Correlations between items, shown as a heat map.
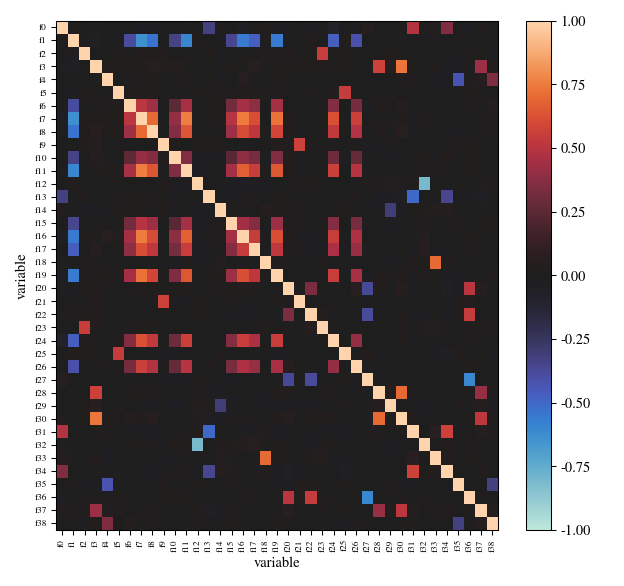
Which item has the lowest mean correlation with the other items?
f1
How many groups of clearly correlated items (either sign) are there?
11
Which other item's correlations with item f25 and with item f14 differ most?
f5
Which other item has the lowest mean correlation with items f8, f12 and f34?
f32
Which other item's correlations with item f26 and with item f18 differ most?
f33
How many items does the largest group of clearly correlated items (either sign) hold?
12
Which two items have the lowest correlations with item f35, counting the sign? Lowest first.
f4, f38
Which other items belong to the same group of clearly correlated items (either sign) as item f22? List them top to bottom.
f20, f27, f36
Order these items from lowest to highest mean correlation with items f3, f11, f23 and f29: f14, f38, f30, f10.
f14, f38, f10, f30
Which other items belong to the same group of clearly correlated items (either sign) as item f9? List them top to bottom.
f21
